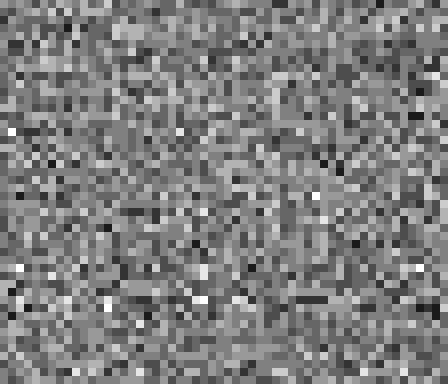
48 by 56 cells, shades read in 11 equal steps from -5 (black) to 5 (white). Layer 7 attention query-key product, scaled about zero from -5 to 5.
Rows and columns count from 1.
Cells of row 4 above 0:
24
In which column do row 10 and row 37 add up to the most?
55
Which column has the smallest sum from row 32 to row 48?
19
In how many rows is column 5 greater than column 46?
20
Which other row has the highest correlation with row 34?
14
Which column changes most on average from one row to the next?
3
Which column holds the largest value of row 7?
17
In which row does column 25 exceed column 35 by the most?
38
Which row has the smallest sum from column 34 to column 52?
9
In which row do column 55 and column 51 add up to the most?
47
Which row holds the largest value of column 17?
7
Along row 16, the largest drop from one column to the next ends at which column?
56
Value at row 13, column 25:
1
